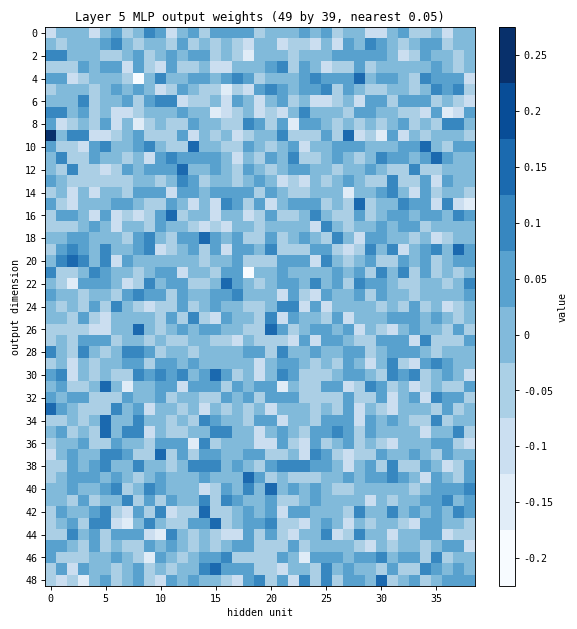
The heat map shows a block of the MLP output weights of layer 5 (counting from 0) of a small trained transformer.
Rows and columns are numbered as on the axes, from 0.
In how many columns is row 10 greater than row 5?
19
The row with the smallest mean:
7
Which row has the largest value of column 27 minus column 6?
9
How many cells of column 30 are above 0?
18
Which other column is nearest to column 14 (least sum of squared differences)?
26
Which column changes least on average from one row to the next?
4
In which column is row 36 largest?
14
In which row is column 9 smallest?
46
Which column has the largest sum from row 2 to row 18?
0
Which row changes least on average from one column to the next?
2
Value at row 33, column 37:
-0.05
